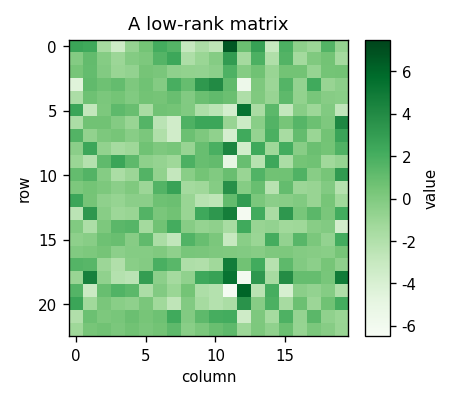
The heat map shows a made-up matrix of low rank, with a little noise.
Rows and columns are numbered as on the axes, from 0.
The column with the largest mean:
11
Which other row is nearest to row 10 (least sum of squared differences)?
2
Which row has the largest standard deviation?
18
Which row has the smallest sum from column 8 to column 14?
19
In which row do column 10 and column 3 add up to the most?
3
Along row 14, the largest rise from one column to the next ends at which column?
12
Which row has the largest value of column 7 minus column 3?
0
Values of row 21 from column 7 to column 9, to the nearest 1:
2 0 1
